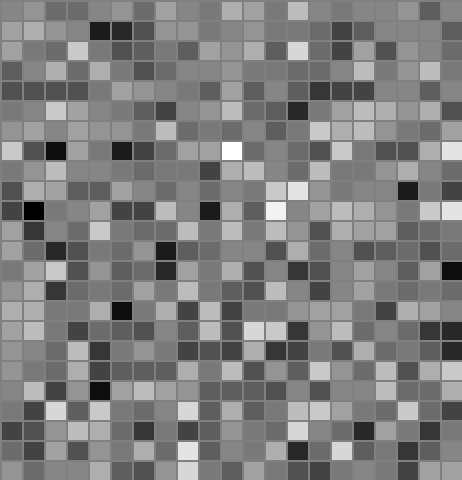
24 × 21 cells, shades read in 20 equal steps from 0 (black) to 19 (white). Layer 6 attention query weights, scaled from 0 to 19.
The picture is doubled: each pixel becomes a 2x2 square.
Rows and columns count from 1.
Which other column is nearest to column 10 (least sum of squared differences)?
1
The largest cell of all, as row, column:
8, 11
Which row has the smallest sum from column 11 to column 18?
5
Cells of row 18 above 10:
5
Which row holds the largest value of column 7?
20
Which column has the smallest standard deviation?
18
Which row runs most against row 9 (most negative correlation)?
15
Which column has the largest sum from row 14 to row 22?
2
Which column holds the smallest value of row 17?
21
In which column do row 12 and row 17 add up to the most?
13
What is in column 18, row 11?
11
